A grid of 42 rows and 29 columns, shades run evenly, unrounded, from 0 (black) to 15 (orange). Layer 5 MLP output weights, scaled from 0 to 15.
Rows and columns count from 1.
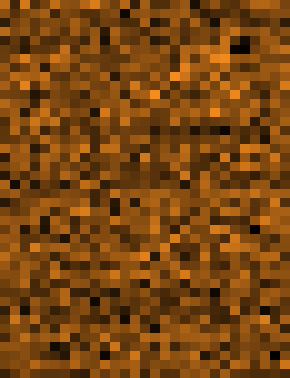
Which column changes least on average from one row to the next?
2
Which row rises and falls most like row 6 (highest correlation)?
8
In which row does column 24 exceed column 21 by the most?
11
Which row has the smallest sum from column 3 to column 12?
33
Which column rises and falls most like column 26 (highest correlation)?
1
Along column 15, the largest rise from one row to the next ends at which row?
18
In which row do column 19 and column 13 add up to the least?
36
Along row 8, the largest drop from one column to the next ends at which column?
5
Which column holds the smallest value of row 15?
23
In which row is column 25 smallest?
6
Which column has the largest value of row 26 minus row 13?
16
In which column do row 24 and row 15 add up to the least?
20
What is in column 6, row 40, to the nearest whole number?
4
